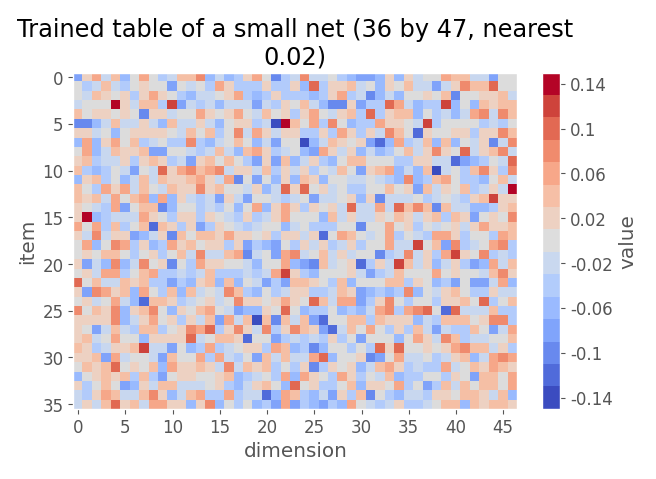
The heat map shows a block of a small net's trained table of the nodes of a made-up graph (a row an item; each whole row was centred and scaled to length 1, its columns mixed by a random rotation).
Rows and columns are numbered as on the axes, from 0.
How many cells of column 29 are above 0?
21
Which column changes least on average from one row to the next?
11
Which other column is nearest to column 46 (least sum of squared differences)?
29
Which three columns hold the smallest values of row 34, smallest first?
20, 31, 27
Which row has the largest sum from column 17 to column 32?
24
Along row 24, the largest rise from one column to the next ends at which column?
8
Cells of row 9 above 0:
17
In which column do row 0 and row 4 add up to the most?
13
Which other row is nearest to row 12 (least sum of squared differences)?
32
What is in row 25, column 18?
-0.06
